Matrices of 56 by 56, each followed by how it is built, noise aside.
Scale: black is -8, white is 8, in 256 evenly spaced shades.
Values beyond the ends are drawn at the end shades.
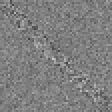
banded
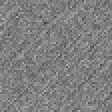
Hankel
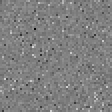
sparse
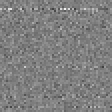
uneven rows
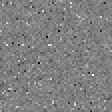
sparse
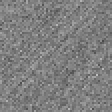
Hankel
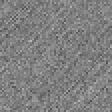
Hankel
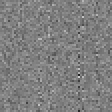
uneven columns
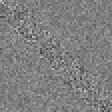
banded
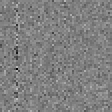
uneven columns
